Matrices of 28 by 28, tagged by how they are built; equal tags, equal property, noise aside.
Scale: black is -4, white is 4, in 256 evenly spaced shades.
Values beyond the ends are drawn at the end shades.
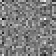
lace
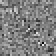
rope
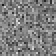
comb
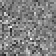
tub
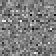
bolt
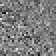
tub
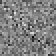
rope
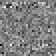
bolt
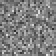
comb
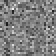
lace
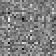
lace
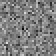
comb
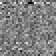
bolt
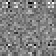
lace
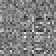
lace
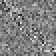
rope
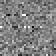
bolt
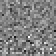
bolt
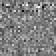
bolt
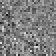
tub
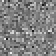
bolt
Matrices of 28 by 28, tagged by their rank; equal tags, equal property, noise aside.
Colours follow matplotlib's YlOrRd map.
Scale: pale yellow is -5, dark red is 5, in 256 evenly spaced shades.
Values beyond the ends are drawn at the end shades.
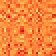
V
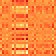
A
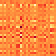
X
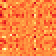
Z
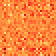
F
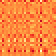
A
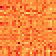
F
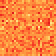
V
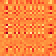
A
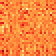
V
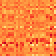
Z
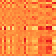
A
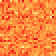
F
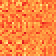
Z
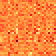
Z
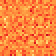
V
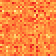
V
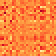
Z
